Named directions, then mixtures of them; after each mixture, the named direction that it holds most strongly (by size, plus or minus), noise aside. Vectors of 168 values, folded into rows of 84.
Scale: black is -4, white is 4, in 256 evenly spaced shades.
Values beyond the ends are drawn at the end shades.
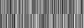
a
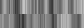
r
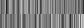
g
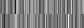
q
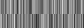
a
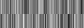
a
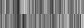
r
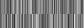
a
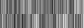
a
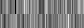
q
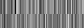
q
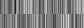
q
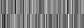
q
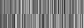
a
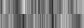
r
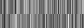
q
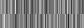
q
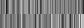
g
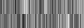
r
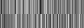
q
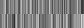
a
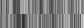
r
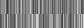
a
